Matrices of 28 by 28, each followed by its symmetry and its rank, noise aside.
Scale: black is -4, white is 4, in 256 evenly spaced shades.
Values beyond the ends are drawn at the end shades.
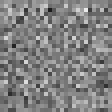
no symmetry, rank six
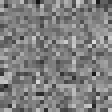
no symmetry, rank six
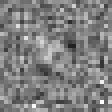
symmetric, rank six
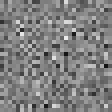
no symmetry, rank six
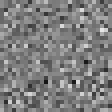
no symmetry, rank six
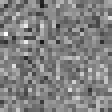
symmetric, rank seven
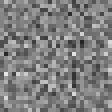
no symmetry, rank five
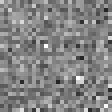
symmetric, rank six
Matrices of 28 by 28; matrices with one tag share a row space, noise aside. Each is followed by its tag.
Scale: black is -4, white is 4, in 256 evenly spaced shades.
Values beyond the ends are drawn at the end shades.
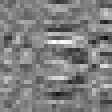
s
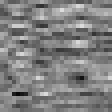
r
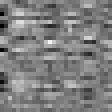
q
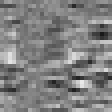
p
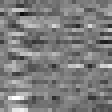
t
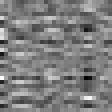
q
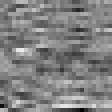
r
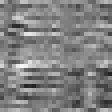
t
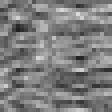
r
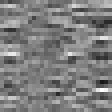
p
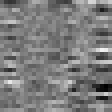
p
